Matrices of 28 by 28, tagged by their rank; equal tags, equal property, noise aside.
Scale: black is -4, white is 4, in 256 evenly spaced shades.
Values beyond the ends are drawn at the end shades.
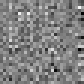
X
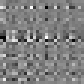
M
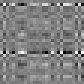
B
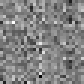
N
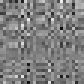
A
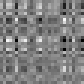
B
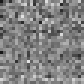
N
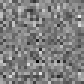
N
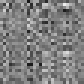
A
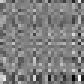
M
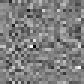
N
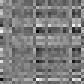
B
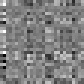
M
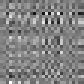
M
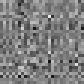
X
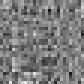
X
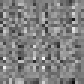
A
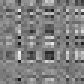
B
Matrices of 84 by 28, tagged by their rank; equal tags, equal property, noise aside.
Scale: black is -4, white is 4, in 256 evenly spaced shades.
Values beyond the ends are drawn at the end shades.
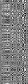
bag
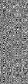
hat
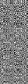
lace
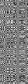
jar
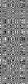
bag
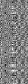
jar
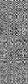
jar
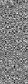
lace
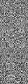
hat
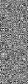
lace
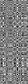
bag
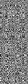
hat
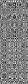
jar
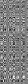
bag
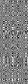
bag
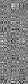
jar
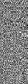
hat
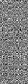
lace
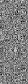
hat
